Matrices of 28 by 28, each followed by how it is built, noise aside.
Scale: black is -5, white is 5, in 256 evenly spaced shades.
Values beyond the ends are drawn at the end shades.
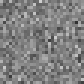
noise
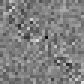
banded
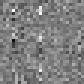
uneven columns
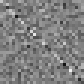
diagonal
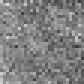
smooth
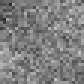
smooth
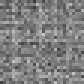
blocks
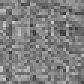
blocks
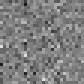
uneven columns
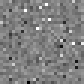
sparse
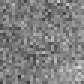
smooth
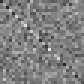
diagonal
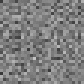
blocks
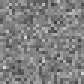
noise
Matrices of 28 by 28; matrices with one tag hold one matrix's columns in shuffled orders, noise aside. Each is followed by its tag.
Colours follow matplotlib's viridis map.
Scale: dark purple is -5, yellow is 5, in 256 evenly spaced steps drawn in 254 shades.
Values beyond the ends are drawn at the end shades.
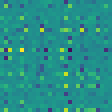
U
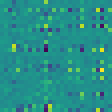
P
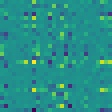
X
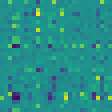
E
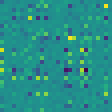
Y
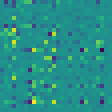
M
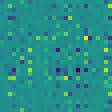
Y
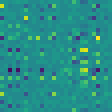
Y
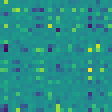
P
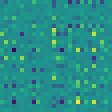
M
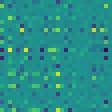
U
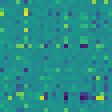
E
